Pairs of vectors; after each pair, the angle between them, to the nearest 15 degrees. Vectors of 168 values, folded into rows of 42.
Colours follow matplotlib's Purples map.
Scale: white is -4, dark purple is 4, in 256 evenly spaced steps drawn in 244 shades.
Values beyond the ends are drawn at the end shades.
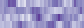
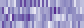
135 degrees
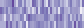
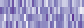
30 degrees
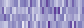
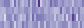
120 degrees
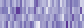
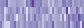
90 degrees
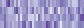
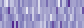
105 degrees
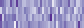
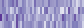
75 degrees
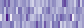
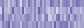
90 degrees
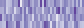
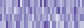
15 degrees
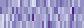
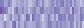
60 degrees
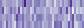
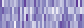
60 degrees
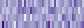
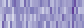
60 degrees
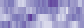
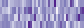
90 degrees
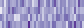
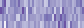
90 degrees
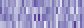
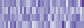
75 degrees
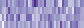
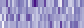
15 degrees
